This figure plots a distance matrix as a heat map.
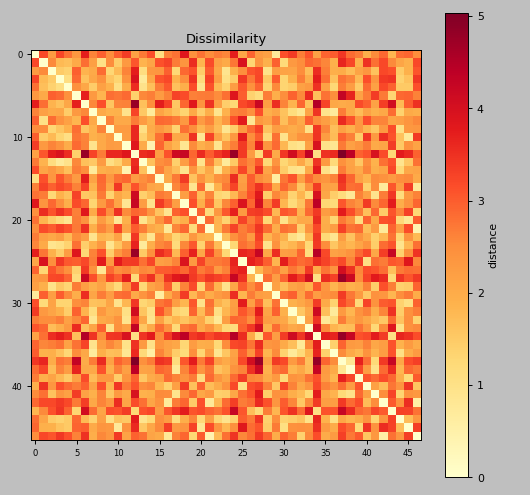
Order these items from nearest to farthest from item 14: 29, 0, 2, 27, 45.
45, 2, 29, 0, 27
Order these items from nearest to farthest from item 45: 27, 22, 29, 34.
22, 29, 27, 34
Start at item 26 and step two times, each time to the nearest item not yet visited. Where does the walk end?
1
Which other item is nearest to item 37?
38
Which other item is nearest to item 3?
13
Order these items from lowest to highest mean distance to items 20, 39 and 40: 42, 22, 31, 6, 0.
22, 31, 0, 42, 6
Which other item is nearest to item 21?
46
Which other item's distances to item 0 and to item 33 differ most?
24
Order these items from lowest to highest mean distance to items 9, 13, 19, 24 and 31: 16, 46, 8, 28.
28, 16, 46, 8
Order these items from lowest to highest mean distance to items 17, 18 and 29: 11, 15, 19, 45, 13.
11, 13, 15, 45, 19
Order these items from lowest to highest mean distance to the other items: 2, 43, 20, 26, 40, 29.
20, 2, 29, 40, 26, 43
